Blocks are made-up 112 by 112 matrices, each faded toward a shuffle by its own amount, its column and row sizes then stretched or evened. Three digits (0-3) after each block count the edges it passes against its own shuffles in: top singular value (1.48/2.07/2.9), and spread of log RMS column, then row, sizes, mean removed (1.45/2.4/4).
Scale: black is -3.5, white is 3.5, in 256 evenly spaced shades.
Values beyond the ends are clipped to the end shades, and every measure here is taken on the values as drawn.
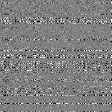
2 1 3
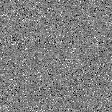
0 0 1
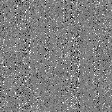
0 2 0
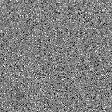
1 0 1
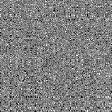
2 1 1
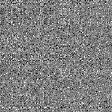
2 1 1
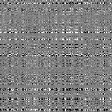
3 2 3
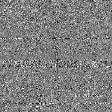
1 1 2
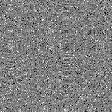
2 0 0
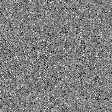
0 1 1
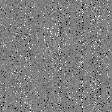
0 2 0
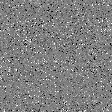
0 0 1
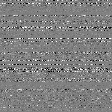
1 0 3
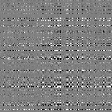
3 2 3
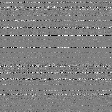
2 0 3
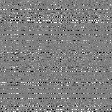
2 1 3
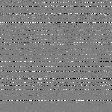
2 0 3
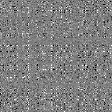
2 2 2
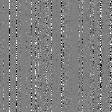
1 3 0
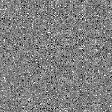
2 1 1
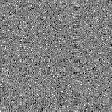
2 0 0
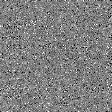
0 1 1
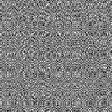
3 1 1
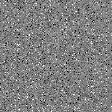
1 2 0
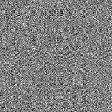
2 1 1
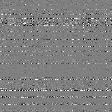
1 1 3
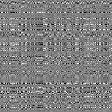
3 0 3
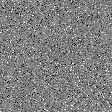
0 0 0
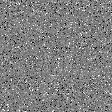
0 0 1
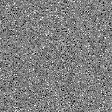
1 1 0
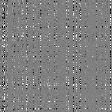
2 3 2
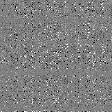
1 2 2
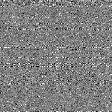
2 0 2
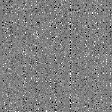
1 2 1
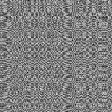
3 0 2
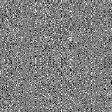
2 2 0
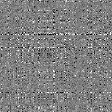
2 2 2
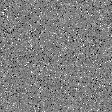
0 1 0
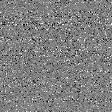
0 0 2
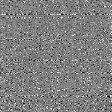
2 1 2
